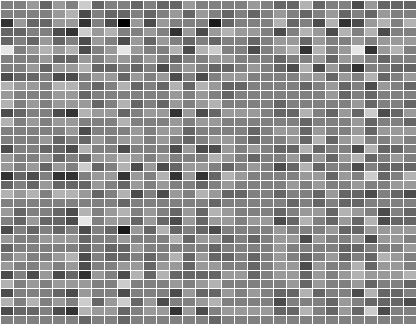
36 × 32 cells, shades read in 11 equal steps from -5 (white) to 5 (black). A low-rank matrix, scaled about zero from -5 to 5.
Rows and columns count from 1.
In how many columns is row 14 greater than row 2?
5
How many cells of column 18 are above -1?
22
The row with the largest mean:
3
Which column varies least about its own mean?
21
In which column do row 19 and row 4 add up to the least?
7
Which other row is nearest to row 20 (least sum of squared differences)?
9
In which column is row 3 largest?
10
